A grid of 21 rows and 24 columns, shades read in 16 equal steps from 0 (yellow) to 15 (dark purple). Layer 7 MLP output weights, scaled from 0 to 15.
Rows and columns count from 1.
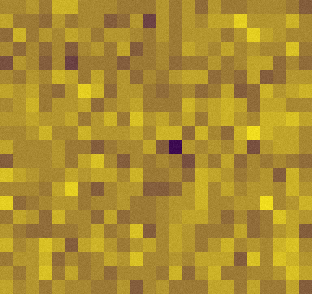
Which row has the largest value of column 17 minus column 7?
7
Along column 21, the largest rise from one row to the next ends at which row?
16
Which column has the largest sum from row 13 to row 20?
12
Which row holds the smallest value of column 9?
9
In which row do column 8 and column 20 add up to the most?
11
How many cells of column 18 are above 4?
11
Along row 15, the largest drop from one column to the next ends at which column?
21
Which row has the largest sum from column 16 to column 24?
1
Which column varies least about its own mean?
3
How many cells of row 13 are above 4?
15
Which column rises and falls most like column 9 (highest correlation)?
2
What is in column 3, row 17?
8
